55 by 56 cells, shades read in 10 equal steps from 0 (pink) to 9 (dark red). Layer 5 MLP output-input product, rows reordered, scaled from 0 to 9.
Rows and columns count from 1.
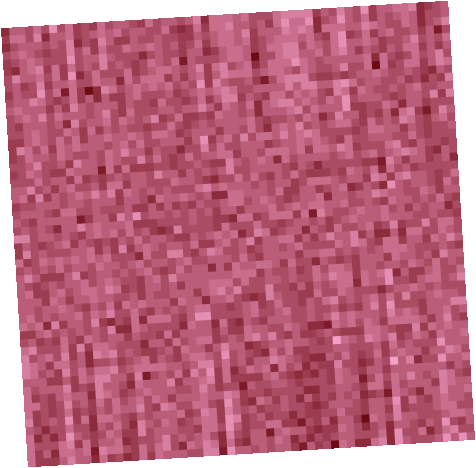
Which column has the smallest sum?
47
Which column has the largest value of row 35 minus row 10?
43
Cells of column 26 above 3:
37
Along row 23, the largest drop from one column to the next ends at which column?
48
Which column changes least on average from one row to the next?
45
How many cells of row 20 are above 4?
32
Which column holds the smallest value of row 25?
16
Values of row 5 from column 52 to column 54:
2 5 4
